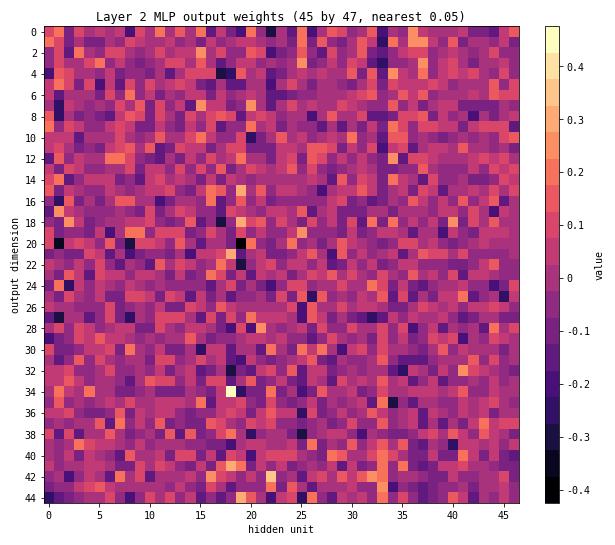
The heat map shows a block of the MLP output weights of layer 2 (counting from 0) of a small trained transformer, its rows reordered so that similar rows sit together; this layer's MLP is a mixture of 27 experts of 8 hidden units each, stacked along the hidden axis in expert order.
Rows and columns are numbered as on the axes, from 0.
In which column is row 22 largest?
17
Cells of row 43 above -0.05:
24
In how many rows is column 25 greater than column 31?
18
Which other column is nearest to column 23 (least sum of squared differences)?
10
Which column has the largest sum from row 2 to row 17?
37
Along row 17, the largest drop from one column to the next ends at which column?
26
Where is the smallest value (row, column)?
20, 19
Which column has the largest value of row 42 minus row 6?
22
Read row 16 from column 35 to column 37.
-0.05 0.15 0.05
